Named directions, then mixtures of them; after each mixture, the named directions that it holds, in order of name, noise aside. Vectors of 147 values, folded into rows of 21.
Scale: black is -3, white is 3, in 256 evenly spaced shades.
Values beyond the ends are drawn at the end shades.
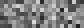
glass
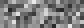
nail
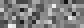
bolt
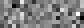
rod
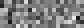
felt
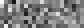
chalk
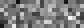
bolt, glass, rod.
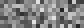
glass.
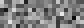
felt.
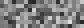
felt, nail.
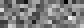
bolt.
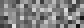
glass, rod.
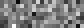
bolt, glass, rod.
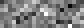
glass, nail.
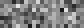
chalk, felt, glass.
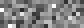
bolt.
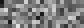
felt, glass.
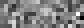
glass, nail, rod.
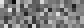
chalk.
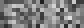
glass.
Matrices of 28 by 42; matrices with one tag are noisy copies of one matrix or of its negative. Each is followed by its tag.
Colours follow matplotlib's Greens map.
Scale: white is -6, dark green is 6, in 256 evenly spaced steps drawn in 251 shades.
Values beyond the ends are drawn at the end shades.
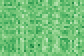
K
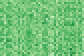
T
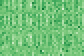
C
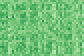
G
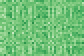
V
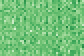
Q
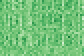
C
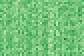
T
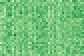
V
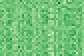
T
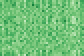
Q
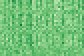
C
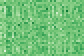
V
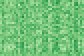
K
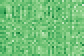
V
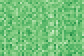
T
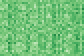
G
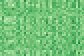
Q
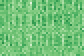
C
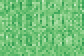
C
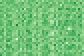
T
